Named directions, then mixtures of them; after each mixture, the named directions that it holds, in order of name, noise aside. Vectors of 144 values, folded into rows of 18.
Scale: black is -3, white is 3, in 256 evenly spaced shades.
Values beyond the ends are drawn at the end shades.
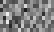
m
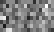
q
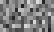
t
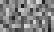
t.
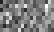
m, q.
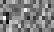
m, q.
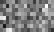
q.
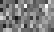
m, q.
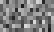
t.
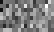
m, q.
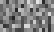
t.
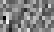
m, q.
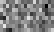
q.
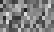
m.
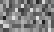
q, t.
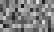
q, t.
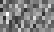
m.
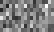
m, q.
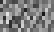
m.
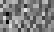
m.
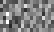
m.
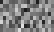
m, t.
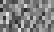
m.
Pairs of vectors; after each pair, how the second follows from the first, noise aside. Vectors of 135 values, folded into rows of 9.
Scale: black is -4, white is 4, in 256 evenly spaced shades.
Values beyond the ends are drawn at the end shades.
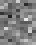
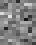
negated.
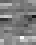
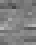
reversed, negated, shrunk.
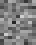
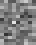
negated.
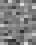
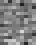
negated.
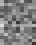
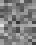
copied.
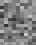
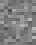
reversed, negated, shrunk.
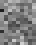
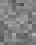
reversed, negated, shrunk.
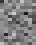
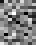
scaled up.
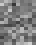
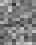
copied.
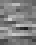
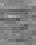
reversed, negated, shrunk.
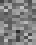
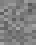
wrapped around, shrunk.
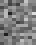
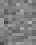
wrapped around, shrunk.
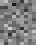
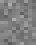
wrapped around, negated, shrunk.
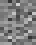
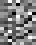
negated, scaled up.
